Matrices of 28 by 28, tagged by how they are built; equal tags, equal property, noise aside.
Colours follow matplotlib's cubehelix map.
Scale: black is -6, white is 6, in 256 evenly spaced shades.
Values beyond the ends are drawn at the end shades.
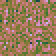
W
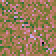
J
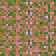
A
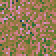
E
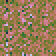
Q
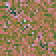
J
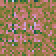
W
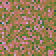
A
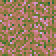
A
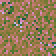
E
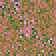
E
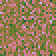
W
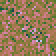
J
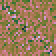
J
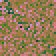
J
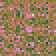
W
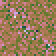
J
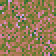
E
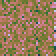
Q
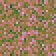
A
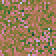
E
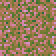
A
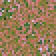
E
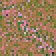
J
